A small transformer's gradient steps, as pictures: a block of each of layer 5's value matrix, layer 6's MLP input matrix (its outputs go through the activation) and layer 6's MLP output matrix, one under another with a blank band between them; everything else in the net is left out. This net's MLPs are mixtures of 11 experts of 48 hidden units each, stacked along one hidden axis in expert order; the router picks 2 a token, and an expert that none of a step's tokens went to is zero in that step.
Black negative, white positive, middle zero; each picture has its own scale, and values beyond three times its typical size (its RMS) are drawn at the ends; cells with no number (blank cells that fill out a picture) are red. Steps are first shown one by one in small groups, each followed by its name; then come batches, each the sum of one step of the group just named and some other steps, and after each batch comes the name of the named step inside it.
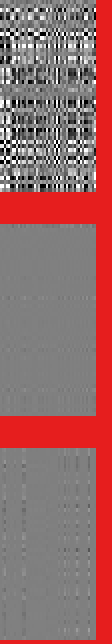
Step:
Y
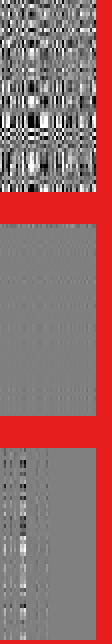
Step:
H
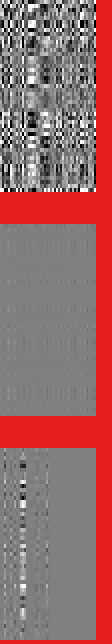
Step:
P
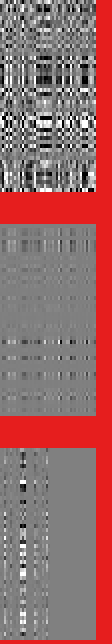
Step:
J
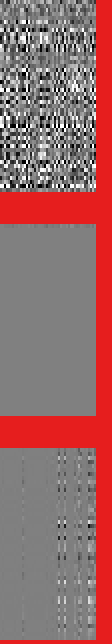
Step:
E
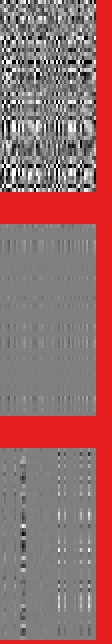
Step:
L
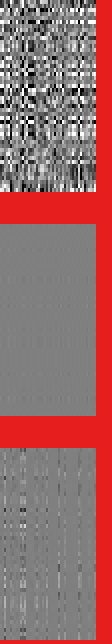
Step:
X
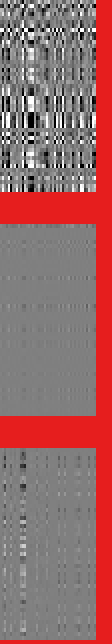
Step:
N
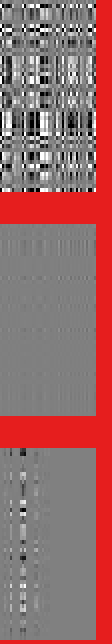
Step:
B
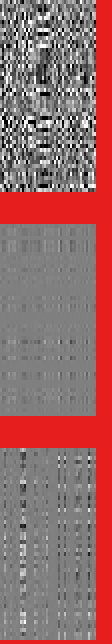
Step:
J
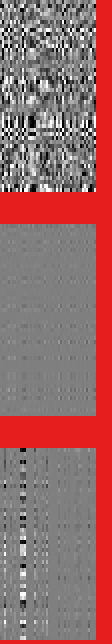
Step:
H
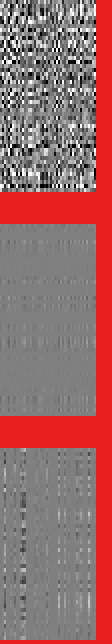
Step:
L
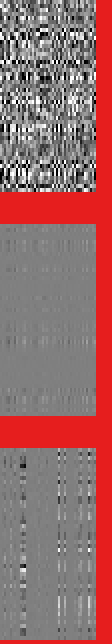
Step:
L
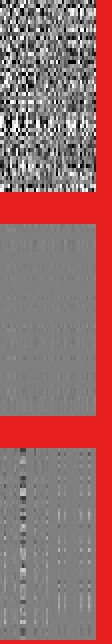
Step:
L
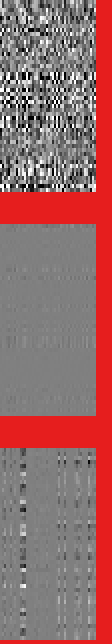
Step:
E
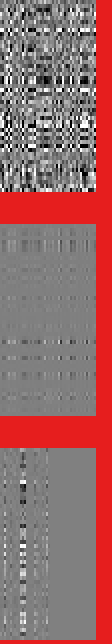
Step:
J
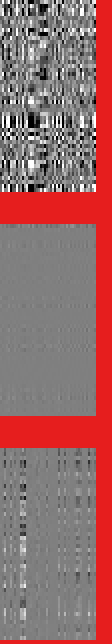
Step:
H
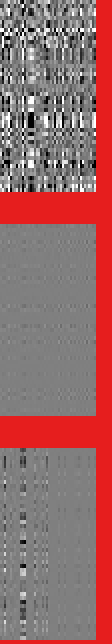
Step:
N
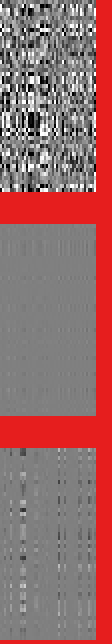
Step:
B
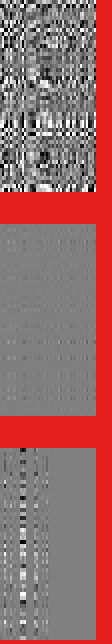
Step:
P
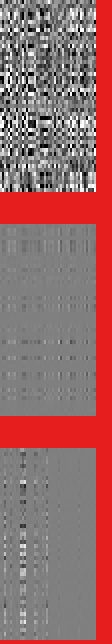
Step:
J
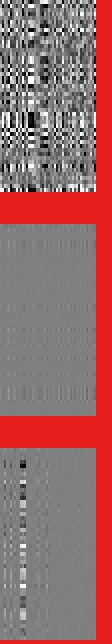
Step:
P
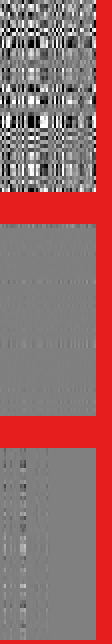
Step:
H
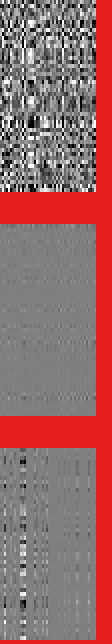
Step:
H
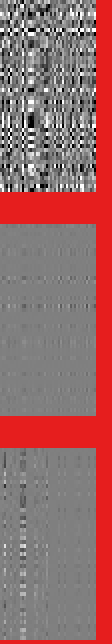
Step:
N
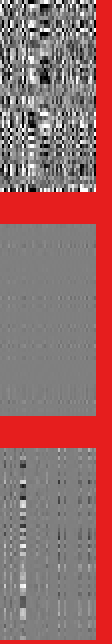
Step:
P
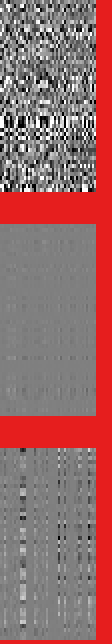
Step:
E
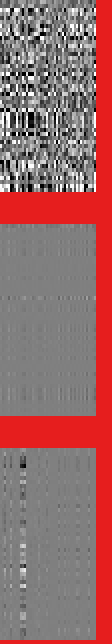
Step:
Y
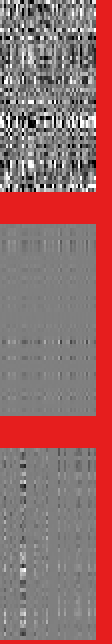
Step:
J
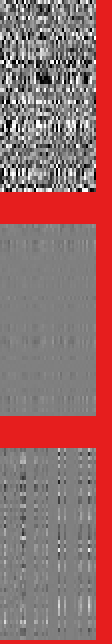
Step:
L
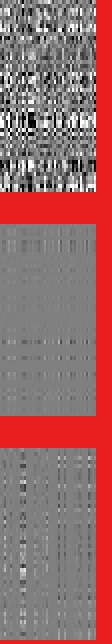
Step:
J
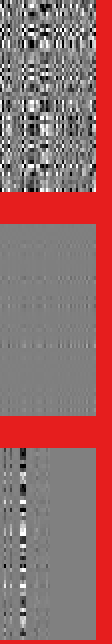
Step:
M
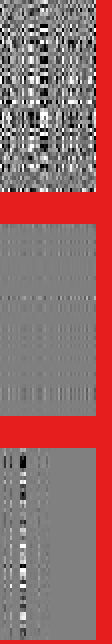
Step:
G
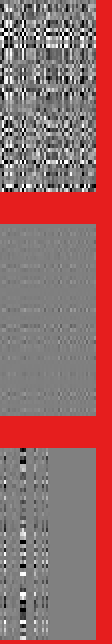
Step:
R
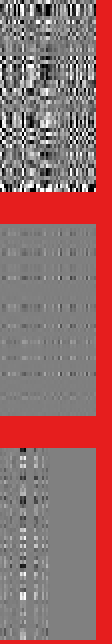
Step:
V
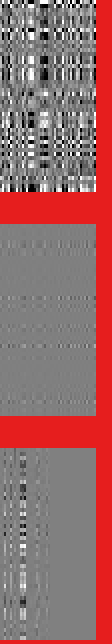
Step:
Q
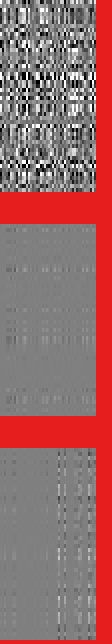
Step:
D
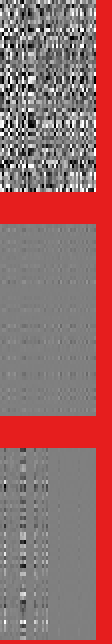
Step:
R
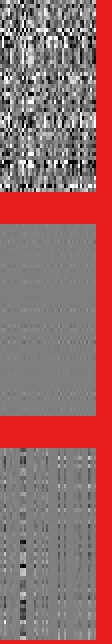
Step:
R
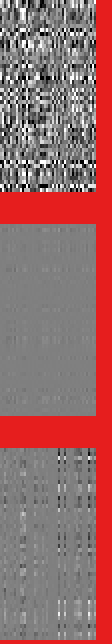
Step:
D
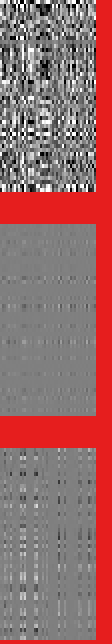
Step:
V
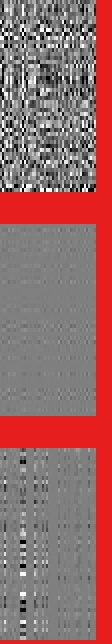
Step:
R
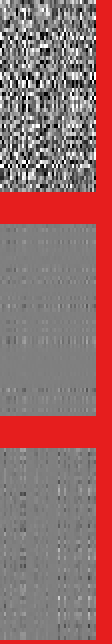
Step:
D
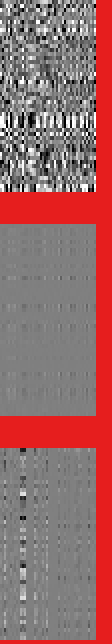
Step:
V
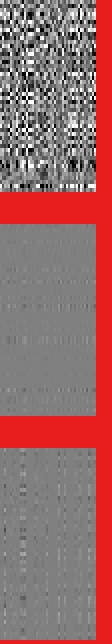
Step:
D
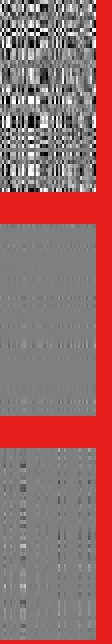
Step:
Q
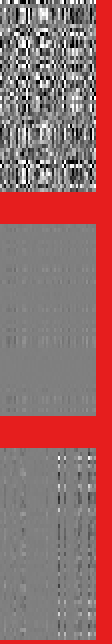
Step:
D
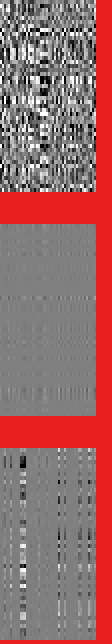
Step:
G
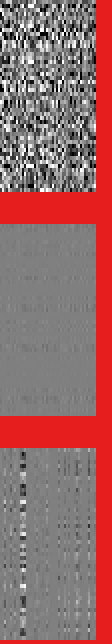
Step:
M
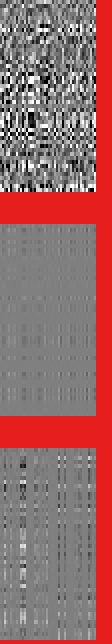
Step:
G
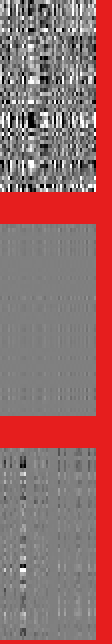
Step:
G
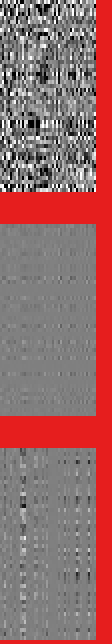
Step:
V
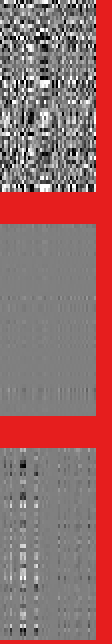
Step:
G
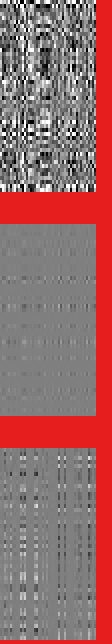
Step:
V
